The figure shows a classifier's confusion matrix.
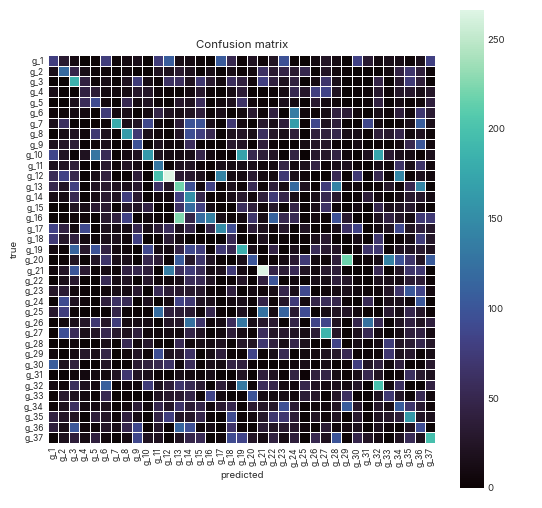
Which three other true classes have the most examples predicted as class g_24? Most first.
g_7, g_6, g_13
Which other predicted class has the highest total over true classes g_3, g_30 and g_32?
g_19
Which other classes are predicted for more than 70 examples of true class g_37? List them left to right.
g_9, g_18, g_19, g_28
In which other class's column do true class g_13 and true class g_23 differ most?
g_28
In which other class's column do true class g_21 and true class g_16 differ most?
g_13
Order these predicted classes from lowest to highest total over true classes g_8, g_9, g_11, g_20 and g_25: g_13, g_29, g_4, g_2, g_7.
g_4, g_7, g_2, g_13, g_29
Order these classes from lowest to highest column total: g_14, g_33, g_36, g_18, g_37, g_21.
g_33, g_37, g_18, g_21, g_36, g_14
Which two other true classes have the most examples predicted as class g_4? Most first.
g_17, g_5
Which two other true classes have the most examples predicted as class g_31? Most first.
g_26, g_7
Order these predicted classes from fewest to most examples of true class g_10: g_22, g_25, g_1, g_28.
g_25, g_22, g_28, g_1
